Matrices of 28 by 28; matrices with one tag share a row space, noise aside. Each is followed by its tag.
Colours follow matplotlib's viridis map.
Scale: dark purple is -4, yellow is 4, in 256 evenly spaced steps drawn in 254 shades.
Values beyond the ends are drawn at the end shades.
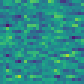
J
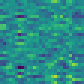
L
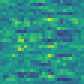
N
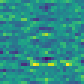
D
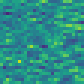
J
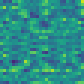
D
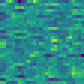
L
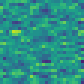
D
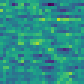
N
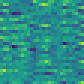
D
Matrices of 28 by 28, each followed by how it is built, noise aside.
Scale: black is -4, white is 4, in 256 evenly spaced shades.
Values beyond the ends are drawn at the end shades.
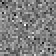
diagonal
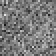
Hankel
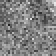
smooth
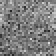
smooth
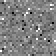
sparse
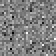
uneven columns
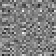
low rank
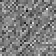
Hankel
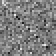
diagonal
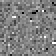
sparse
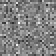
low rank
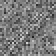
Hankel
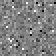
sparse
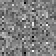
uneven columns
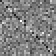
diagonal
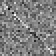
diagonal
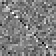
diagonal
